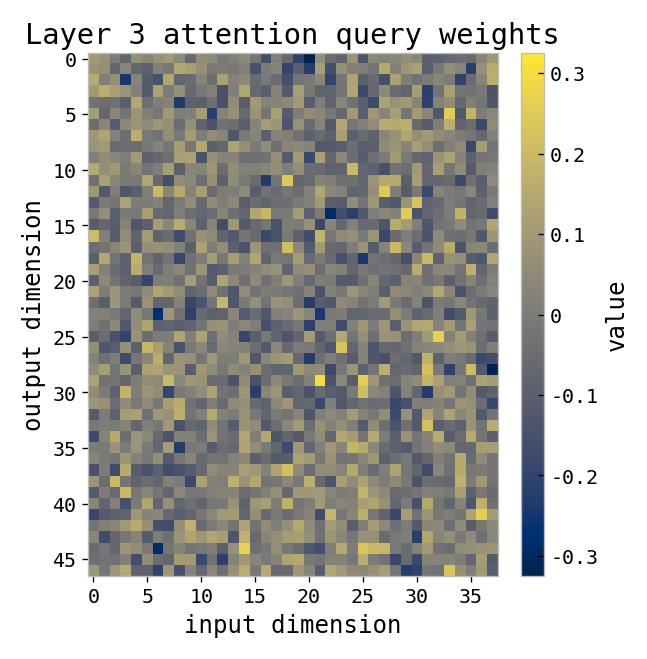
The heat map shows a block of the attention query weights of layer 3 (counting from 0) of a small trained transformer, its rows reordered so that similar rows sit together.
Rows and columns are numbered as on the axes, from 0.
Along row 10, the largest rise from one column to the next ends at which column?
24
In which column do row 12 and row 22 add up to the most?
27
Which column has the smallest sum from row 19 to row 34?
28
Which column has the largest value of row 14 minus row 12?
29
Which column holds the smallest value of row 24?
20
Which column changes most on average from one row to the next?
8
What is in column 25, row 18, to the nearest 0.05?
-0.25
